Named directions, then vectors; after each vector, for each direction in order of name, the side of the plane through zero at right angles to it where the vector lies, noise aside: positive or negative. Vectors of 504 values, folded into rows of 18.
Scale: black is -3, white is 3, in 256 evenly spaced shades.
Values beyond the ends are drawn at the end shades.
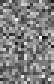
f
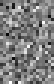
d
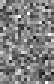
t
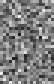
positive, negative, positive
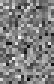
negative, negative, negative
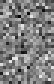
negative, positive, negative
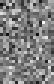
positive, negative, negative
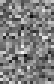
positive, negative, positive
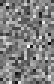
positive, positive, negative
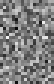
positive, negative, negative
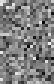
negative, negative, positive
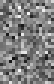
positive, negative, positive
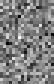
negative, negative, negative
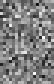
positive, negative, positive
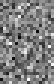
positive, positive, positive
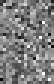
positive, positive, negative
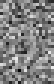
negative, positive, negative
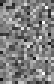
positive, positive, negative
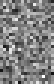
negative, positive, positive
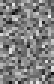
negative, positive, positive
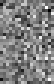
positive, positive, negative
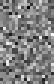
positive, positive, positive
